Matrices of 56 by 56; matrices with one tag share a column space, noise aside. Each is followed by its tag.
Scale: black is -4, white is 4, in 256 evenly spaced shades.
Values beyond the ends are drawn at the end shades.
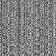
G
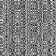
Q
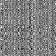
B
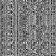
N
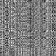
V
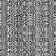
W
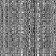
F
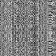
W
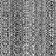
G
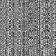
V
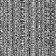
V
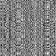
Q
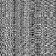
G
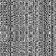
W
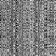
Q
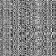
B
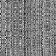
V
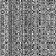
N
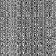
G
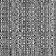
V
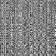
G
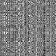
W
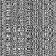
B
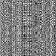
W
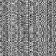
W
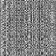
Q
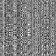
G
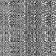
W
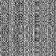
W
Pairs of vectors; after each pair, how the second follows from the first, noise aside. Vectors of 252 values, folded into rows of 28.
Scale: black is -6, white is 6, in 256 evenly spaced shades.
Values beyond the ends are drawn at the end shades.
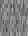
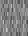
negated.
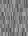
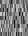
wrapped around, scaled up.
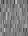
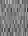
shuffled.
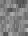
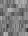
negated.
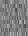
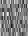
reversed, scaled up.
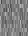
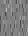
negated, partly zeroed.
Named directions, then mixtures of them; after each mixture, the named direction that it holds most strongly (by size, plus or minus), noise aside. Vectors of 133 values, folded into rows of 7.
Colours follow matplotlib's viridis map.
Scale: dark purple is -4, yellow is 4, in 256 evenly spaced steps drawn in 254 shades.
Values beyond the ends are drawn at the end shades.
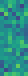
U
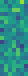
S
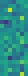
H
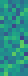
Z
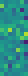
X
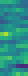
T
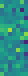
X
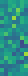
Z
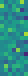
X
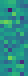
H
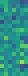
Z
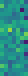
X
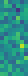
Z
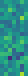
H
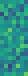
U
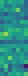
T
